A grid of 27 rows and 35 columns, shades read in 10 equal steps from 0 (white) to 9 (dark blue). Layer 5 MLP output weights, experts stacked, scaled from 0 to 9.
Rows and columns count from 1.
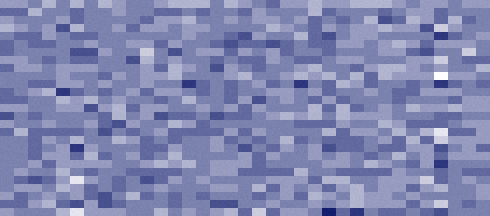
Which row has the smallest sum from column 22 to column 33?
10
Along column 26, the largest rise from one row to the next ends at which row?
27
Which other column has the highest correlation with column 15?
8
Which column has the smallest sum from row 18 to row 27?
5
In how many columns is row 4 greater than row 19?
8
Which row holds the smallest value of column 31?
23
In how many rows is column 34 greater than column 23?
11
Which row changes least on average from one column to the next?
22
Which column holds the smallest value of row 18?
32
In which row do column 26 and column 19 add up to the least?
24
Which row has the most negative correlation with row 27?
26
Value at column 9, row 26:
6
